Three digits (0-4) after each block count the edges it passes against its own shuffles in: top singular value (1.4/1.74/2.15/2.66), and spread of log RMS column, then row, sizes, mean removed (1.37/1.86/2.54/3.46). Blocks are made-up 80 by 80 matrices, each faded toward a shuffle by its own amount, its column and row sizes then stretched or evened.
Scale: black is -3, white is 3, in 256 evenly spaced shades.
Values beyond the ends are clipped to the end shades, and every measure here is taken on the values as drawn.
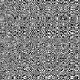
4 3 3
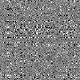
3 2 3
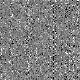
1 3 0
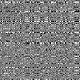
4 1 4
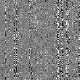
3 4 0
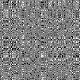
4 3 2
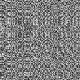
4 2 0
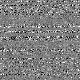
1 0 4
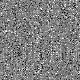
1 1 0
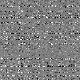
1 2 4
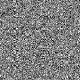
2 1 1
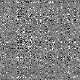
2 3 3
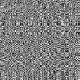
4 2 2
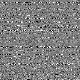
0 0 4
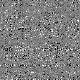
1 1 3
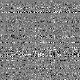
1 2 4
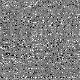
1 1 3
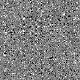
1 2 1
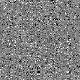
2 2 1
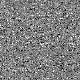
0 0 2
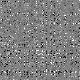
2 3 3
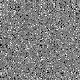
2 1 0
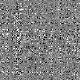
0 3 4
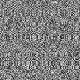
4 0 1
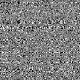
3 1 3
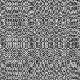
4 1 2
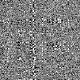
2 3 2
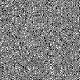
3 1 0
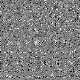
1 1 2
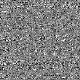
0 1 3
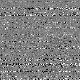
0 0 4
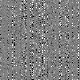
2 4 1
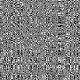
4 3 2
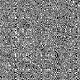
3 2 1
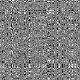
4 4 3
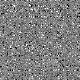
1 2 3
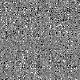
1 2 2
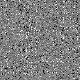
0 2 1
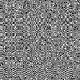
4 2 0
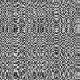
4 4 0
